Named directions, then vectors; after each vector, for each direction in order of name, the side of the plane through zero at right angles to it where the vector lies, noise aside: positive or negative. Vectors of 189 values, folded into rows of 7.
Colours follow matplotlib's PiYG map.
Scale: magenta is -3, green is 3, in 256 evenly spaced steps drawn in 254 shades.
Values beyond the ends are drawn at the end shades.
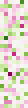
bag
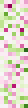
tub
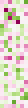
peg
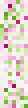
negative, positive, positive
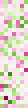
negative, positive, negative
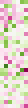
positive, positive, negative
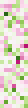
negative, positive, positive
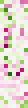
negative, negative, positive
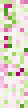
negative, negative, positive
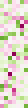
positive, negative, positive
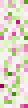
negative, positive, negative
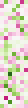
negative, positive, negative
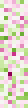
positive, positive, positive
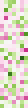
negative, negative, negative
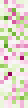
positive, positive, positive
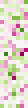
negative, positive, negative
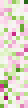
negative, positive, negative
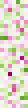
positive, positive, positive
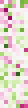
positive, positive, negative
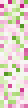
negative, positive, negative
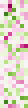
negative, positive, positive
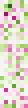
positive, negative, negative
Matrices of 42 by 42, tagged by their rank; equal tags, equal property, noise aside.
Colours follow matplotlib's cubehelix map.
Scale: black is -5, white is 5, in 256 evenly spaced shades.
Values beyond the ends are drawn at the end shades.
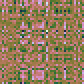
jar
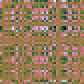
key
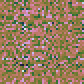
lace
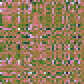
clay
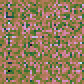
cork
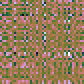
jar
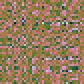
cork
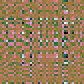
key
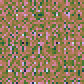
cork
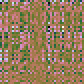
key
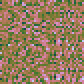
lace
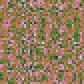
lace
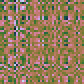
key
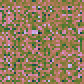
lace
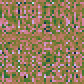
cork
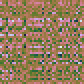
jar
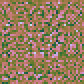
cork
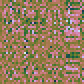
cork
